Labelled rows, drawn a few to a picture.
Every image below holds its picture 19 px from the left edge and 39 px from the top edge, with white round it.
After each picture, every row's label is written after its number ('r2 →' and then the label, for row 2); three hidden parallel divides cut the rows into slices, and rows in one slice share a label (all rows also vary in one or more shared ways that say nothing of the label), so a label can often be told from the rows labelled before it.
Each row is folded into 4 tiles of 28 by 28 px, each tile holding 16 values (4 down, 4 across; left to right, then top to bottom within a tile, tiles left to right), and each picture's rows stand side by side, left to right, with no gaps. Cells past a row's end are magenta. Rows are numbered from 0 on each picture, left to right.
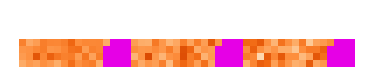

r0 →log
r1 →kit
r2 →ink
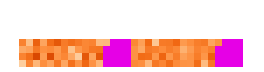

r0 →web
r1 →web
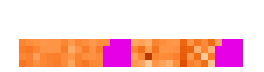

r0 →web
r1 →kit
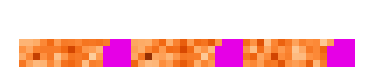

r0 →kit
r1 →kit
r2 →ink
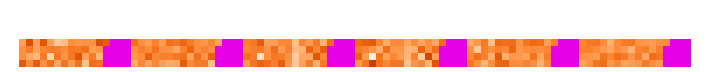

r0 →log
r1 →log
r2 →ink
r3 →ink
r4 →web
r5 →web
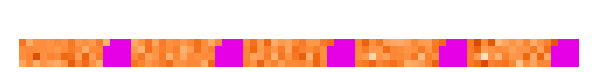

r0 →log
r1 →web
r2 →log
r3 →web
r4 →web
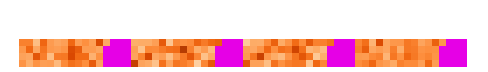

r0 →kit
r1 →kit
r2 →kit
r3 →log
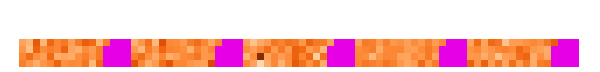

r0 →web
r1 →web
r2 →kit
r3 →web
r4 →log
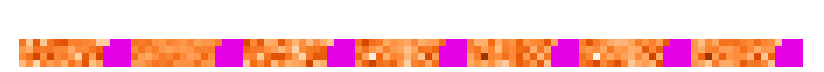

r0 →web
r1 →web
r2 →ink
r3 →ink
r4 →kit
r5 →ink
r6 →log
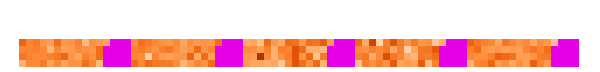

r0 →web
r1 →web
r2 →kit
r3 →ink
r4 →web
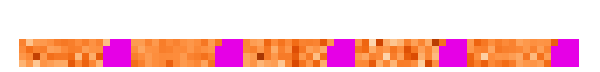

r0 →log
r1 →web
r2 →kit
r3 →kit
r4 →web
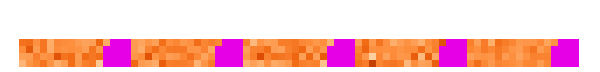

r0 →log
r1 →log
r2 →log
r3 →web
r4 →web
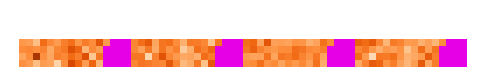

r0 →kit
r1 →ink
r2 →log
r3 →ink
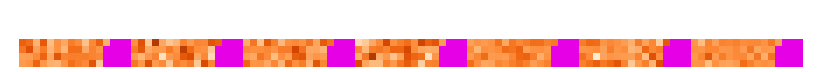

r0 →log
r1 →kit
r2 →kit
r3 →kit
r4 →log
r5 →ink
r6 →log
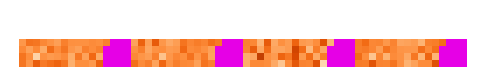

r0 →web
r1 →log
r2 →kit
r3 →web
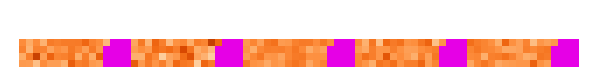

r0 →log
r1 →kit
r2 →log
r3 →web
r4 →web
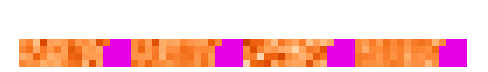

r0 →kit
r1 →log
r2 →ink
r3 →web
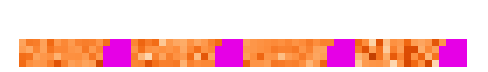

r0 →web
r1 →web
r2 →log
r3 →kit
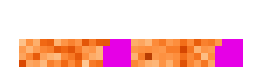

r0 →kit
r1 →kit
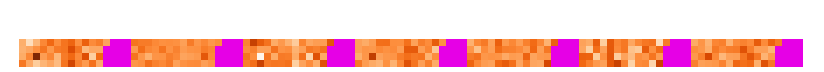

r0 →kit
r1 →web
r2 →ink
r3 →kit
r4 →web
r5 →ink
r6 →kit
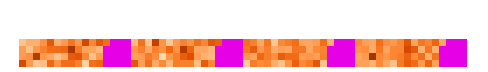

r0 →kit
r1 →kit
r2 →log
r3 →kit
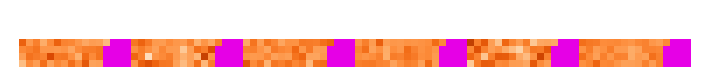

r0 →web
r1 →ink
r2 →log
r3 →log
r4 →ink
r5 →web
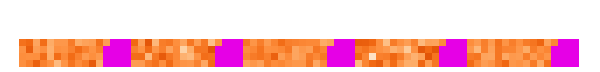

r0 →log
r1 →ink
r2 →web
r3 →ink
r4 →web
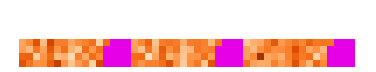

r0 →ink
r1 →ink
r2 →kit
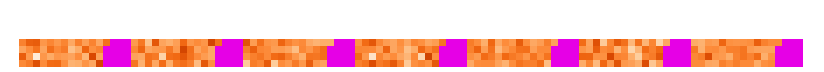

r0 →ink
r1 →kit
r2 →web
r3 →ink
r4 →log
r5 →ink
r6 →log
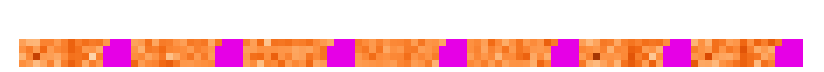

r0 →kit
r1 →web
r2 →web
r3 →log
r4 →log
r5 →kit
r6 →kit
